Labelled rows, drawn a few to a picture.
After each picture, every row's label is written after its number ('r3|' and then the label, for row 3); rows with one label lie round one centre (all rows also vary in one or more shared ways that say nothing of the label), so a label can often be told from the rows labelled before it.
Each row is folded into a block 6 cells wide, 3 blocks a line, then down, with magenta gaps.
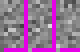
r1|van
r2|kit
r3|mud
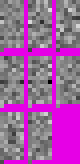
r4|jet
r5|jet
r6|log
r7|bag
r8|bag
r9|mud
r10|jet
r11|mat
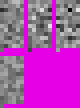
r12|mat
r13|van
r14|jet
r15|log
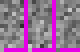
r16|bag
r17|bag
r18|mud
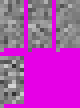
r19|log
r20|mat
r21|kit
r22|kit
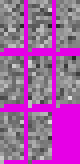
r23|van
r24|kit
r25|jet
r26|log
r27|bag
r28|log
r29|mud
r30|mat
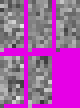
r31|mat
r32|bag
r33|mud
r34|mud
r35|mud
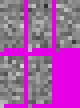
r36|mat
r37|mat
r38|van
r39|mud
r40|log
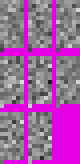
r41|van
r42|kit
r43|log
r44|mat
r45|log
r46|kit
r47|jet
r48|mud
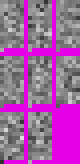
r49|van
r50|jet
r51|log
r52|jet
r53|mat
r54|log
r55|van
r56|van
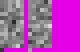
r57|jet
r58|log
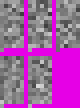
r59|kit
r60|mud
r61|kit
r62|bag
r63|kit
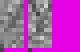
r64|van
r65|bag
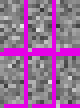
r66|kit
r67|kit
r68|bag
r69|van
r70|mud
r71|bag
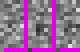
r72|kit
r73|mud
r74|mud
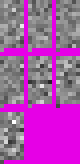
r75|mud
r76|bag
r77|jet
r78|log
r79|van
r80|van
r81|log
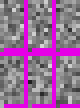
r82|bag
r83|mud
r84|mat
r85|mat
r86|jet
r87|log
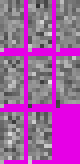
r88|log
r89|mud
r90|mud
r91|mat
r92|van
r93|van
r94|mat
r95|mud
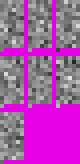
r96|log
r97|van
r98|jet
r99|van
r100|log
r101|mat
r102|mud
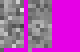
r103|mud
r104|mat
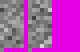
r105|mat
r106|kit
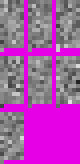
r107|log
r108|mat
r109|bag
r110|bag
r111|van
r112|log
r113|kit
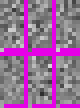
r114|kit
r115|kit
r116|log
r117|bag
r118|mud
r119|van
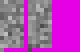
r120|mud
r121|van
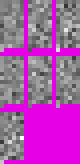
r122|bag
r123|mat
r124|mat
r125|jet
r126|van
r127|log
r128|kit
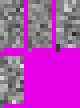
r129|mud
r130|van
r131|van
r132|log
